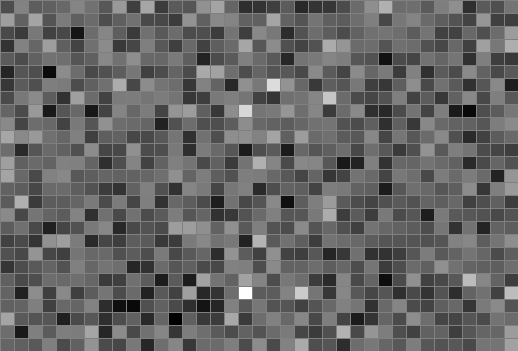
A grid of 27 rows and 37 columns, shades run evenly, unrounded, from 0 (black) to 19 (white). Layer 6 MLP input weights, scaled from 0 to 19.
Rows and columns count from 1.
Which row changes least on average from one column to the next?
21
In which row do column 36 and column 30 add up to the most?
7
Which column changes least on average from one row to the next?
29
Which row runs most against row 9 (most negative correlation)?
12
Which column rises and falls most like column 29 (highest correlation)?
2
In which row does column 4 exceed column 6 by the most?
4
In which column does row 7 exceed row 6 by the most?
20
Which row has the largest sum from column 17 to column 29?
11
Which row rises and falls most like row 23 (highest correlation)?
9
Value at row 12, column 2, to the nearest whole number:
3
